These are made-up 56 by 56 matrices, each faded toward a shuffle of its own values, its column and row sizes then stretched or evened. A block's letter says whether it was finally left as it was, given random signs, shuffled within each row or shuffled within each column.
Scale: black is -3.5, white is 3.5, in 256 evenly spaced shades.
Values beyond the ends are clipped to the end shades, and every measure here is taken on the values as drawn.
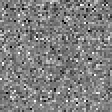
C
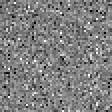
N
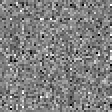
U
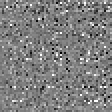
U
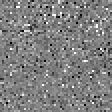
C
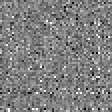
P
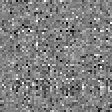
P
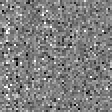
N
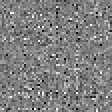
U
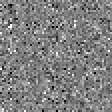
U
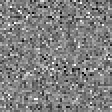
C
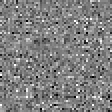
P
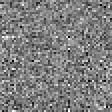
U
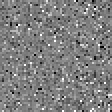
N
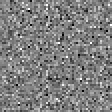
N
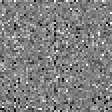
U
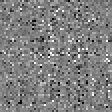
P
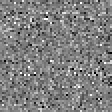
C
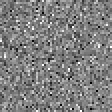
N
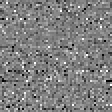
C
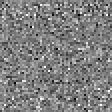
C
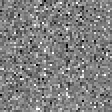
N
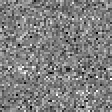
C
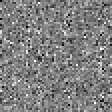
N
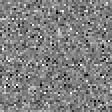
C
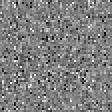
P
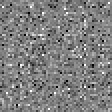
P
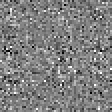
U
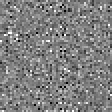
P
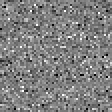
C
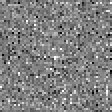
U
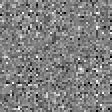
P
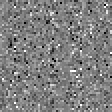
N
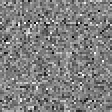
C
